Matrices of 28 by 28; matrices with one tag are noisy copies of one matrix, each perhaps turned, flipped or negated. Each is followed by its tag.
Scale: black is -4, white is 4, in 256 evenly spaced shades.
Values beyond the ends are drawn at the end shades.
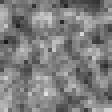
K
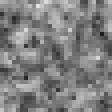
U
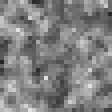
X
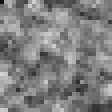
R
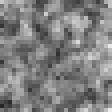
U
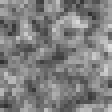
U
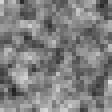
U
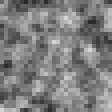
K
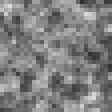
U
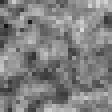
R
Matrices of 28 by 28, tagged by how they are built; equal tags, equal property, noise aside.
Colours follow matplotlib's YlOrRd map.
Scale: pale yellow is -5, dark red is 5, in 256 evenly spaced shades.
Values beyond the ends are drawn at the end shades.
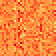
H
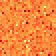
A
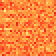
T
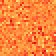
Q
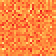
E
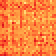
T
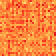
T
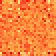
E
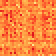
T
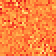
Q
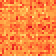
T
